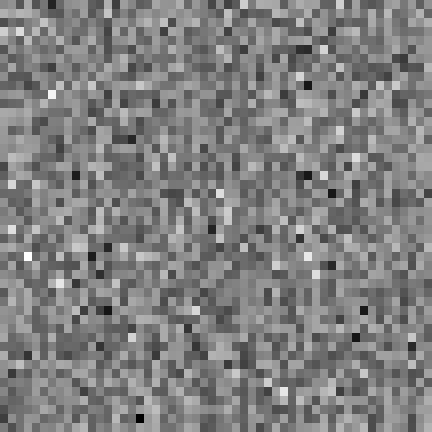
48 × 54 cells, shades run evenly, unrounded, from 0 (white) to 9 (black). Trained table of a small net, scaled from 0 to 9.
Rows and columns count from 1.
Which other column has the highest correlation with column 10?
25
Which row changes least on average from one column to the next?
32
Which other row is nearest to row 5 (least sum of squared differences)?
14
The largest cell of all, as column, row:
18, 47
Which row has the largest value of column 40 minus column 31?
38
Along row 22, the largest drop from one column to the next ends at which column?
28
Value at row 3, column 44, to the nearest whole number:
5
